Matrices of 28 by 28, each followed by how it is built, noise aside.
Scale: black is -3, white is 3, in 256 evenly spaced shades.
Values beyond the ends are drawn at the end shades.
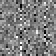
uneven columns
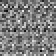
repeating columns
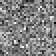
noise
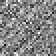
Hankel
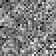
Hankel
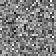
noise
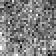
smooth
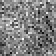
smooth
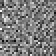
repeating rows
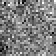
smooth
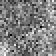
smooth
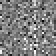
uneven columns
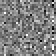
uneven columns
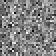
repeating rows
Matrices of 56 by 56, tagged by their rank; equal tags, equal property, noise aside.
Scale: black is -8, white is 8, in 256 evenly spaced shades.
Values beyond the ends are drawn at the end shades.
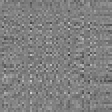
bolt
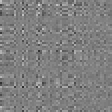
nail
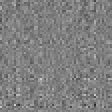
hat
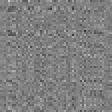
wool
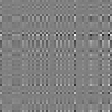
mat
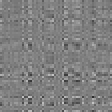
nail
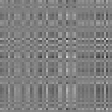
mat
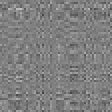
bolt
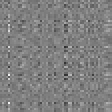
nail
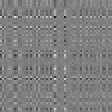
mat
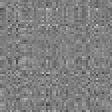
wool
